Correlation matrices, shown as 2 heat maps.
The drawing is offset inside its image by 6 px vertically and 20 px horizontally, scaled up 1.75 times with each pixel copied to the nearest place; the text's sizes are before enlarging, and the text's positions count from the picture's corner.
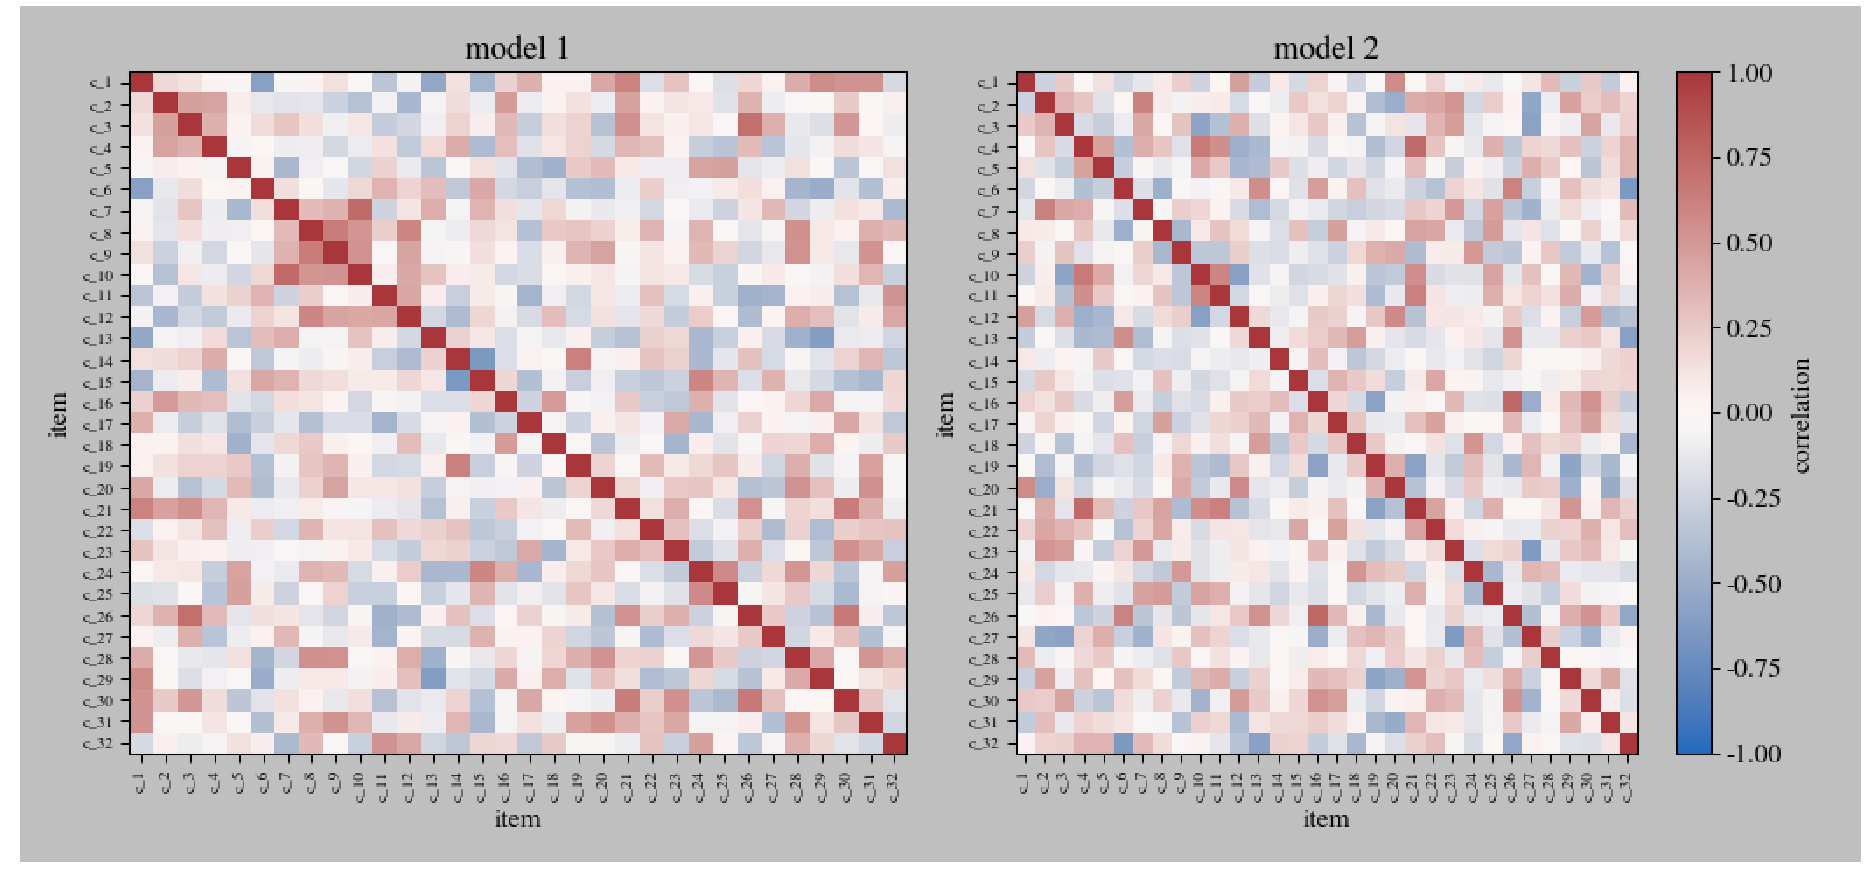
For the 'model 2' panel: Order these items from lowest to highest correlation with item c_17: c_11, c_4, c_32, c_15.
c_32, c_4, c_11, c_15
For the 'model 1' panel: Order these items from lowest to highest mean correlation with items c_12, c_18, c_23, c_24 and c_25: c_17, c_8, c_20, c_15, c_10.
c_17, c_10, c_20, c_15, c_8
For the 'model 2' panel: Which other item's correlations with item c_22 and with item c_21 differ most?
c_10
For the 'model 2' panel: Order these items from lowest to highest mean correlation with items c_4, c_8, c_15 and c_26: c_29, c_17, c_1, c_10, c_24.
c_24, c_1, c_10, c_29, c_17
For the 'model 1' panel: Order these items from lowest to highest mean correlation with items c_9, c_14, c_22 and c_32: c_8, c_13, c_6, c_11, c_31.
c_6, c_13, c_11, c_31, c_8
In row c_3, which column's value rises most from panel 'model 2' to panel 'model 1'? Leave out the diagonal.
c_27
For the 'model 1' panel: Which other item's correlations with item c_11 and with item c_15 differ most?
c_27
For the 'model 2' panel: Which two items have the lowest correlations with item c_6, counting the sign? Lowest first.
c_32, c_8
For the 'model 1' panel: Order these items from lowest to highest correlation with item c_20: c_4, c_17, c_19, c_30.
c_4, c_30, c_17, c_19
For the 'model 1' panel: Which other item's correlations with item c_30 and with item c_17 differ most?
c_3
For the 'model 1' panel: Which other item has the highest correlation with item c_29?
c_1
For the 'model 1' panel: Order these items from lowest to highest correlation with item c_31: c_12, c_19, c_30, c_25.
c_25, c_12, c_30, c_19
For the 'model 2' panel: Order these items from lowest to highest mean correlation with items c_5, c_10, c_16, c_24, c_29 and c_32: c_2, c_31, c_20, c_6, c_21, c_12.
c_12, c_20, c_6, c_2, c_31, c_21
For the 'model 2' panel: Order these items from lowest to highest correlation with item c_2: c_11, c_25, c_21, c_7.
c_11, c_25, c_21, c_7
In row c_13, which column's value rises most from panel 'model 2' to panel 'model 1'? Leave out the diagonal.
c_7
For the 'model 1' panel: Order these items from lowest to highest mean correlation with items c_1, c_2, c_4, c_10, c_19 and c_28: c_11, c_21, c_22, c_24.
c_11, c_24, c_22, c_21
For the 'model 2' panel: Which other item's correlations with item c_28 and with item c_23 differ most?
c_27
